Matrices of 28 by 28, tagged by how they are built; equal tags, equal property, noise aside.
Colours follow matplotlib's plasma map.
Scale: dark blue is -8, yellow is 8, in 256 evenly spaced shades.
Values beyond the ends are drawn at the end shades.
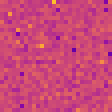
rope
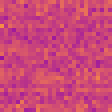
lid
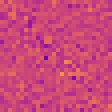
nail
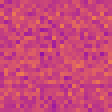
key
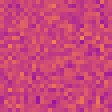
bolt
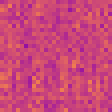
lid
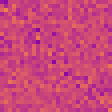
nail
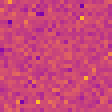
rope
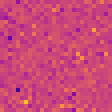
rope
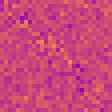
nail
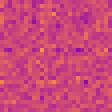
bolt
